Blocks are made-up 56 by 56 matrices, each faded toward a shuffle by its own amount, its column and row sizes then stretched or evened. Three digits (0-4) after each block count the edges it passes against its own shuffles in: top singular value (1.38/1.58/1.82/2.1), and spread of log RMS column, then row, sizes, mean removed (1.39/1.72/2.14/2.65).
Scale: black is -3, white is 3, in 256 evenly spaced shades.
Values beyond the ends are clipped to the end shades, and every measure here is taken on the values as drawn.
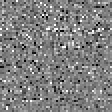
1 0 3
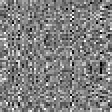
4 4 0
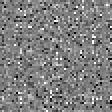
2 3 1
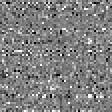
3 0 3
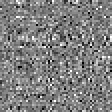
4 1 2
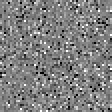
0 0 0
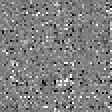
0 3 3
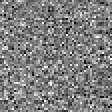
3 0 0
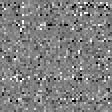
1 2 3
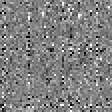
3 3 2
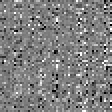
3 4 2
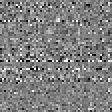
3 1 4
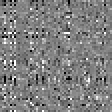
4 4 3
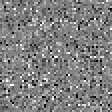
2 0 2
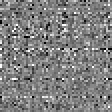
2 3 4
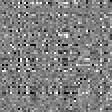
4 2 4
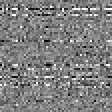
4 0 4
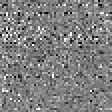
2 1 3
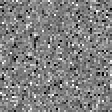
1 2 0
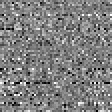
2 1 4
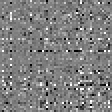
2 4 4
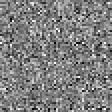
2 1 2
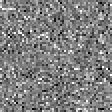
2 0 2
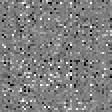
0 3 3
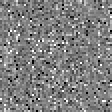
0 2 0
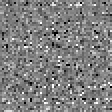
0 2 3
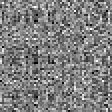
3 2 0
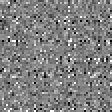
2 2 3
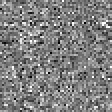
3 2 2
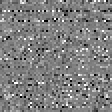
1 1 4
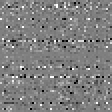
1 0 4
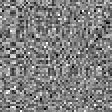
4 0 1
